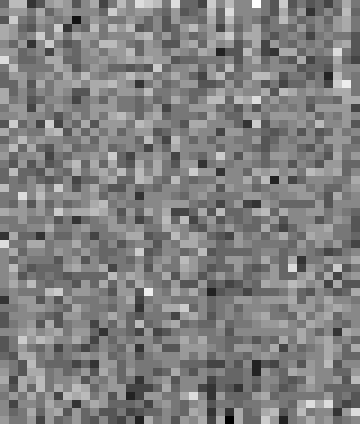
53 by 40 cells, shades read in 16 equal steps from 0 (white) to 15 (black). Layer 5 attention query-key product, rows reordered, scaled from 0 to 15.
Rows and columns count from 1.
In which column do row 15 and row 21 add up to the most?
23
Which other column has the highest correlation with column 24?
26
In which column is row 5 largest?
35
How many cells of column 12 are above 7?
23
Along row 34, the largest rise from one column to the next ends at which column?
34
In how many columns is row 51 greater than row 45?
19
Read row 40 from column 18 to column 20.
8 8 11
